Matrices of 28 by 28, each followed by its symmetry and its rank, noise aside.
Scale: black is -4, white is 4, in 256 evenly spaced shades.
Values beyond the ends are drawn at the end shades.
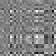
symmetric, rank one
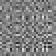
antisymmetric, rank two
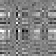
no symmetry, rank one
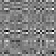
no symmetry, rank one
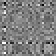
no symmetry, rank three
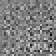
no symmetry, rank three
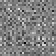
no symmetry, rank three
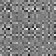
no symmetry, rank two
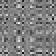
no symmetry, rank two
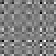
symmetric, rank one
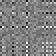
symmetric, rank one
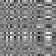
no symmetry, rank one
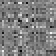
no symmetry, rank two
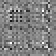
symmetric, rank three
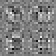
antisymmetric, rank two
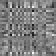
no symmetry, rank two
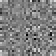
no symmetry, rank three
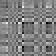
symmetric, rank one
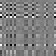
no symmetry, rank one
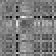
symmetric, rank one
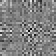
symmetric, rank two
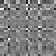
no symmetry, rank two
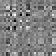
symmetric, rank two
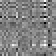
no symmetry, rank two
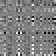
antisymmetric, rank two
